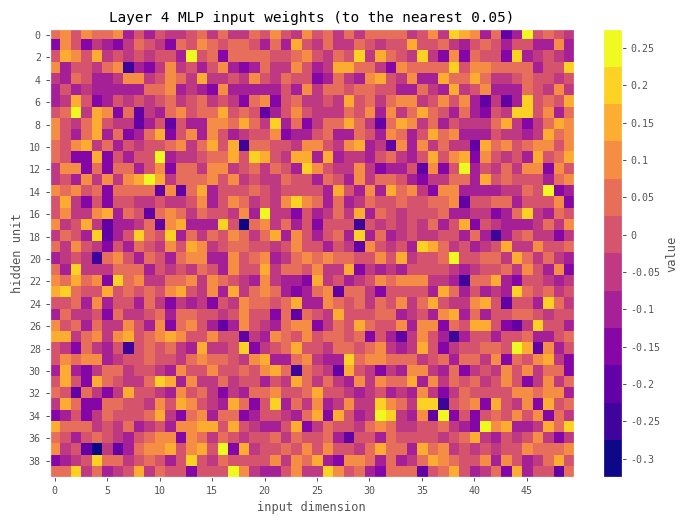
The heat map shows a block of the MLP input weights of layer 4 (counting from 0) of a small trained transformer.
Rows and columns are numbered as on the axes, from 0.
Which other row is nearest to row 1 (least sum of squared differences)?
15
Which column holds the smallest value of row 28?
7
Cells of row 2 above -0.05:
34
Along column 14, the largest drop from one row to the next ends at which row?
5
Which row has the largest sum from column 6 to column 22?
13
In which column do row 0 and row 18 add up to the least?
43
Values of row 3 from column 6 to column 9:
0.1 -0.25 -0.1 -0.15
